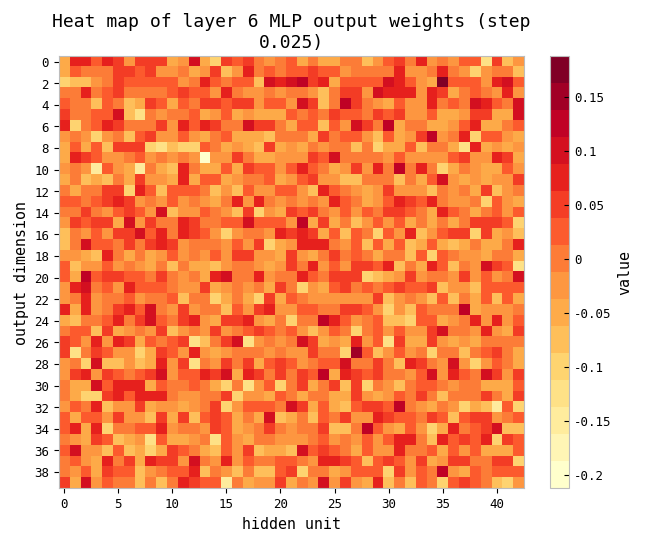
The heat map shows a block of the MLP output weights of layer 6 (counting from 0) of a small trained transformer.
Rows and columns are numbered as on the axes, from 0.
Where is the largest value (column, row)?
35, 2
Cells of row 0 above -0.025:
26
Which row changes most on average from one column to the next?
39
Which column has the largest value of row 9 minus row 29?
25
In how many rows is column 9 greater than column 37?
20
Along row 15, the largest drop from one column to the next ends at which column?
23
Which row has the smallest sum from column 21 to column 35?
8
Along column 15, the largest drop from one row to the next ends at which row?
30
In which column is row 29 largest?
24
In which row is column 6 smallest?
12
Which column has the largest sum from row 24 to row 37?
9
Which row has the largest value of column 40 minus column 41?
34
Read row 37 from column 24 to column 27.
0.075 0.075 0.05 0.025
